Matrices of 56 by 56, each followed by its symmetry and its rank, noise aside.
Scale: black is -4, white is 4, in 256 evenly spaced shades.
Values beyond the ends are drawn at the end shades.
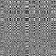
no symmetry, rank one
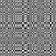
symmetric, rank one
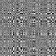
antisymmetric, rank two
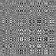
antisymmetric, rank two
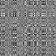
no symmetry, rank two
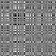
symmetric, rank one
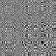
symmetric, rank three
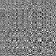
no symmetry, rank three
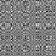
no symmetry, rank three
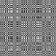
symmetric, rank one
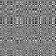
no symmetry, rank one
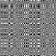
no symmetry, rank one
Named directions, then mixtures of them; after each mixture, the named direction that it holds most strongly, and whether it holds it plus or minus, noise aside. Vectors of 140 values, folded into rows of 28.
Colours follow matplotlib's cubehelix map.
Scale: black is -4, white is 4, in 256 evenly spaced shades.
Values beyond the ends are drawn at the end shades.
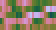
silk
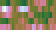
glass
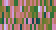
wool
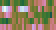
glass, plus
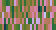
wool, minus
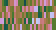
wool, minus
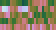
glass, plus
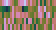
wool, plus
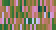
wool, minus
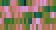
silk, minus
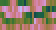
silk, minus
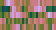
silk, minus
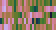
silk, plus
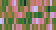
silk, minus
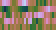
glass, minus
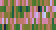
wool, minus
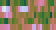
glass, plus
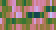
silk, minus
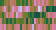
silk, minus
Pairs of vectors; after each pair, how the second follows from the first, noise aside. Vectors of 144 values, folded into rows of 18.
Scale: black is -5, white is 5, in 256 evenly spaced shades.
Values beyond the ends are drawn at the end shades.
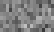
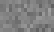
shrunk.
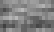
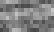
wrapped around, negated.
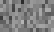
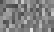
reversed, negated.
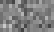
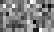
reversed, negated, scaled up.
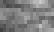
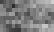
reversed, negated.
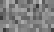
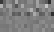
reversed, partly zeroed.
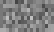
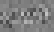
reversed, partly zeroed.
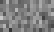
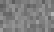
reversed, shrunk.
